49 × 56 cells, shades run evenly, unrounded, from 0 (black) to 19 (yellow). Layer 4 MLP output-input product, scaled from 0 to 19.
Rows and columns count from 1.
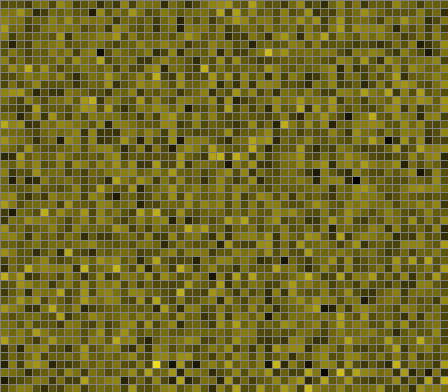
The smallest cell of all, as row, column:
23, 45
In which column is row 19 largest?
32
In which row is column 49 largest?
12
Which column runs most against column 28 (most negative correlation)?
56
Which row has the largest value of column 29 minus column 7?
46
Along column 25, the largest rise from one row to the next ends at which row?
47
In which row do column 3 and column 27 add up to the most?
20
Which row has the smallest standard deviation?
42
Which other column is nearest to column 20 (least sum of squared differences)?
50
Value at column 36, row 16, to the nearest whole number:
15
